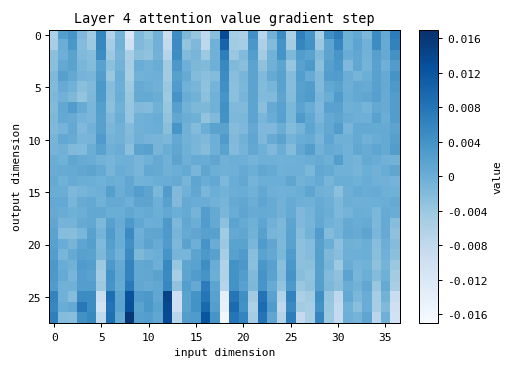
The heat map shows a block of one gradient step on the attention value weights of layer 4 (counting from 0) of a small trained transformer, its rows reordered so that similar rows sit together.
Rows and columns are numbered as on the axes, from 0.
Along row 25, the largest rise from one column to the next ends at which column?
19
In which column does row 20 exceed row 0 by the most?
8
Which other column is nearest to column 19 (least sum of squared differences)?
22
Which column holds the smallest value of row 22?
18
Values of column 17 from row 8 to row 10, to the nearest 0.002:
-0.002 0.002 0
